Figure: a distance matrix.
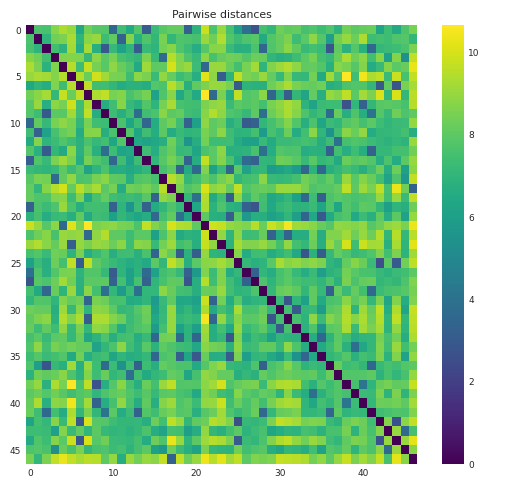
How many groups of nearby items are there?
15
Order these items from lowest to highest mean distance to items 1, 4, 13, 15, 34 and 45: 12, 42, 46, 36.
36, 12, 42, 46
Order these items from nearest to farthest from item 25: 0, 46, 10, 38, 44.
44, 0, 10, 38, 46
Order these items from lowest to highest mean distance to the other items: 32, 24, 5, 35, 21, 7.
35, 24, 32, 7, 5, 21
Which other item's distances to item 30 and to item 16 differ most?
32
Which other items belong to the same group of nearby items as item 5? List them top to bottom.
23
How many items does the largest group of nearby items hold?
6
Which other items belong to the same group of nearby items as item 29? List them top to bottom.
7, 22, 31
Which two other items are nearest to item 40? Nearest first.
8, 38
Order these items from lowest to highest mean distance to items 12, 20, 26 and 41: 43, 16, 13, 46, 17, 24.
13, 24, 43, 16, 17, 46
